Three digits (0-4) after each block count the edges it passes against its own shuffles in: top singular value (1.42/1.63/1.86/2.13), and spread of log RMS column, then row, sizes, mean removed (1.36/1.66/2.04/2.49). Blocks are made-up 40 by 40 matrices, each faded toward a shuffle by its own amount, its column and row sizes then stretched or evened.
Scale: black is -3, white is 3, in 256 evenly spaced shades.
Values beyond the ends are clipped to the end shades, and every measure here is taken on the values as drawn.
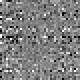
2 3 3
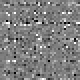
0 1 3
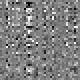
4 4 2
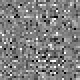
3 1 2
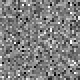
0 1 0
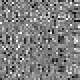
3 0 1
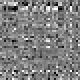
4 3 4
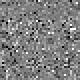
1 1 2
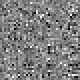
1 2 2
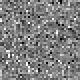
0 1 0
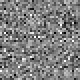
1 1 2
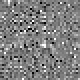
3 1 1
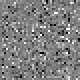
0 2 0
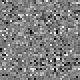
2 1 3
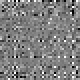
4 3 4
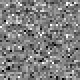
2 0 1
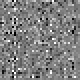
1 3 2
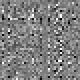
2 4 1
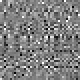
4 1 2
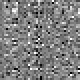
3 3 0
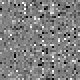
2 3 0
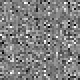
1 3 2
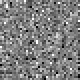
0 2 0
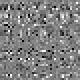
3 2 3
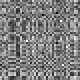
4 0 1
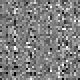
1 4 0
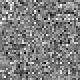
1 0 2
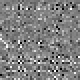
3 2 3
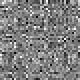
3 1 0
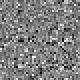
2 0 1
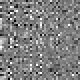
3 3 2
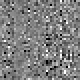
2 4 0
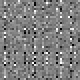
4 4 2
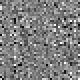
0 3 2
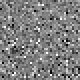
1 1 1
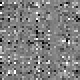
0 4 3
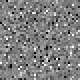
0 1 0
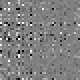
2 4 3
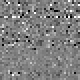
1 0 3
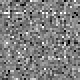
1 1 1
